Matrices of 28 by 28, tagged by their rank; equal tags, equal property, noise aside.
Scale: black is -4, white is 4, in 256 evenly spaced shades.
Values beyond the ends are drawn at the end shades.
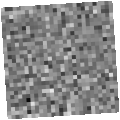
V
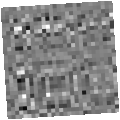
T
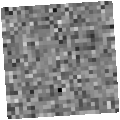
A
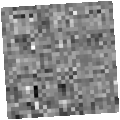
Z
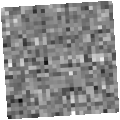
Z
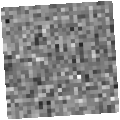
V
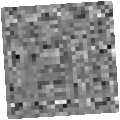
Z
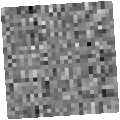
Z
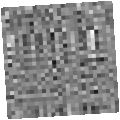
Z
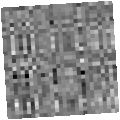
T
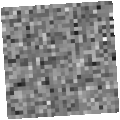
V
